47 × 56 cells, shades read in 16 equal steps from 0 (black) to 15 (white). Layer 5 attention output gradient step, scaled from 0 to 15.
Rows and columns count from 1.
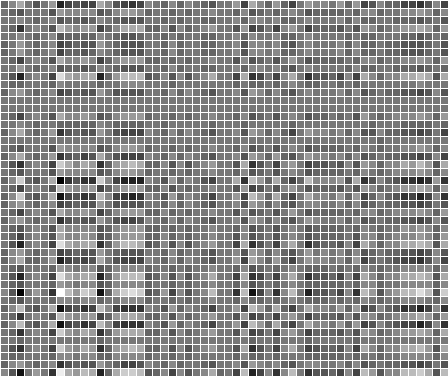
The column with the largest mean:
8
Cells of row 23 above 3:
42
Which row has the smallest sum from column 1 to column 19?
23
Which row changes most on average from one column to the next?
37
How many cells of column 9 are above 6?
28
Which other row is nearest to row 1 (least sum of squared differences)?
33
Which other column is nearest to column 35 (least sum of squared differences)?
7
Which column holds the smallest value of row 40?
3
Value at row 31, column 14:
6
